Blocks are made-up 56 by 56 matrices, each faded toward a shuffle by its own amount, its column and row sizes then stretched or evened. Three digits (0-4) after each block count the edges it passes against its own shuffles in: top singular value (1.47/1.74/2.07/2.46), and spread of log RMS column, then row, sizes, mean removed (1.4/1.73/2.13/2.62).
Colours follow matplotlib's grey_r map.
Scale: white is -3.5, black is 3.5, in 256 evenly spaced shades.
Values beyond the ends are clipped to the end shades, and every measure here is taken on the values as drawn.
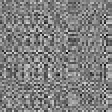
4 3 3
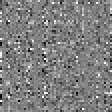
0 4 1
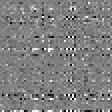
4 3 4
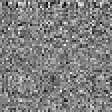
2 1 3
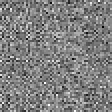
3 1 2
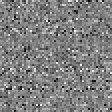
0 0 3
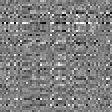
4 1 4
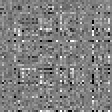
3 4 4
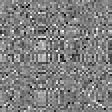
4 0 2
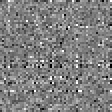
3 2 3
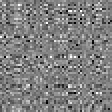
4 2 4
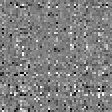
2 3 3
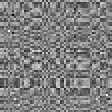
4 1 3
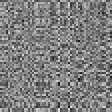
4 3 0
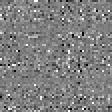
0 1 4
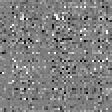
2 3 4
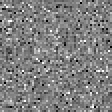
2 0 1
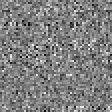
0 1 3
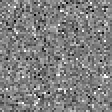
0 2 1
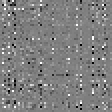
1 4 3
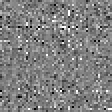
2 3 2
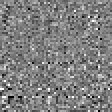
2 2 3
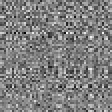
4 1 4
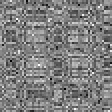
4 0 1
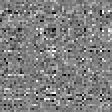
3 2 3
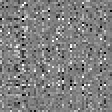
3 4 1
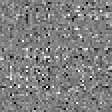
1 2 3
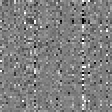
3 4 1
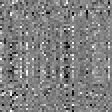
3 4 3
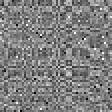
4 0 0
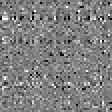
3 1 2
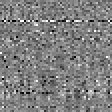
3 0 3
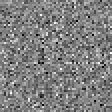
1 1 1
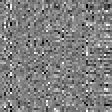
3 4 0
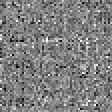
1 2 2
